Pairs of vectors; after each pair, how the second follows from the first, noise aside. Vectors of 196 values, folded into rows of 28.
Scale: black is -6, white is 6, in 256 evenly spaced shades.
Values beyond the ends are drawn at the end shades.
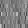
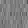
reversed, negated, shrunk.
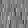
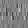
reversed, partly zeroed.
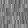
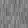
shrunk.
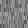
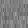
reversed, negated, shrunk.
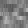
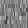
sign-scrambled.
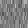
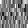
scaled up.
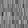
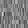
negated.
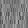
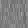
reversed, negated, shrunk.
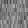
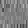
reversed, partly zeroed.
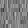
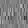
reversed, partly zeroed.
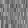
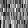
negated, scaled up.
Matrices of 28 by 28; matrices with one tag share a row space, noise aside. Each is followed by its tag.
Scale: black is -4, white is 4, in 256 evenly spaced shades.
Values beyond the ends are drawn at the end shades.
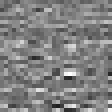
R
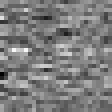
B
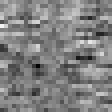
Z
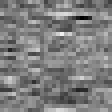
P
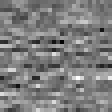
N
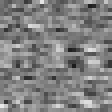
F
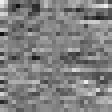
Z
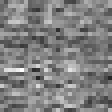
R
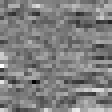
Z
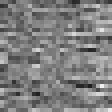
Z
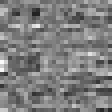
Z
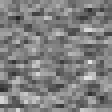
F
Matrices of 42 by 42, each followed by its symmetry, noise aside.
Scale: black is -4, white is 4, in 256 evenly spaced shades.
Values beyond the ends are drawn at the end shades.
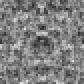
mirrored left to right.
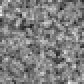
symmetric across the other diagonal.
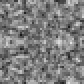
mirrored top to bottom.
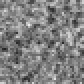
no symmetry.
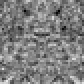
mirrored left to right.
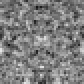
mirrored left to right.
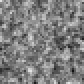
no symmetry.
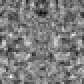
mirrored left to right.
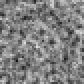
symmetric across the other diagonal.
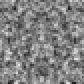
mirrored left to right.
